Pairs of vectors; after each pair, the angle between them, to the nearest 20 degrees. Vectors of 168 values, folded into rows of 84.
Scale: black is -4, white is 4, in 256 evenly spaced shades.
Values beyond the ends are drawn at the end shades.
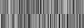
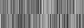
40 degrees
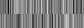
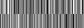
140 degrees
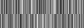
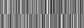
80 degrees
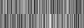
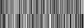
80 degrees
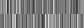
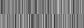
100 degrees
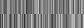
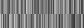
160 degrees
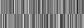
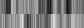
80 degrees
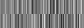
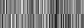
60 degrees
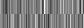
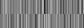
160 degrees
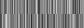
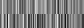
80 degrees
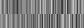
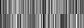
120 degrees
